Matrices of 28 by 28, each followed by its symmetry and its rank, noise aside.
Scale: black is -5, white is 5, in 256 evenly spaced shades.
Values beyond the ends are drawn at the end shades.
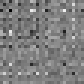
symmetric, rank two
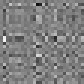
antisymmetric, rank two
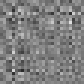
antisymmetric, rank two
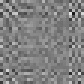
no symmetry, rank two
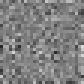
no symmetry, rank four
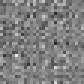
no symmetry, rank four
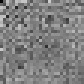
symmetric, rank four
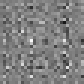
no symmetry, rank four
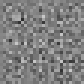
symmetric, rank four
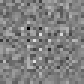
symmetric, rank four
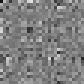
symmetric, rank four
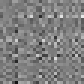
antisymmetric, rank four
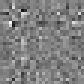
antisymmetric, rank four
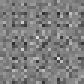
symmetric, rank four
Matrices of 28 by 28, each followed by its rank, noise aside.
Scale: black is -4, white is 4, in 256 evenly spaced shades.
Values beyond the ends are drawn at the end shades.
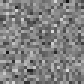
eight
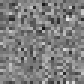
six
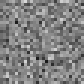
eight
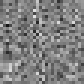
six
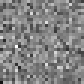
seven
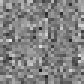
seven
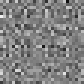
five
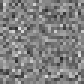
seven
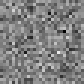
eight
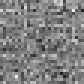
six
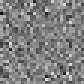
seven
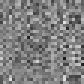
four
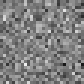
six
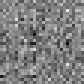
four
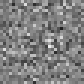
eight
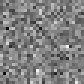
six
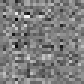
five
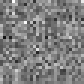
six
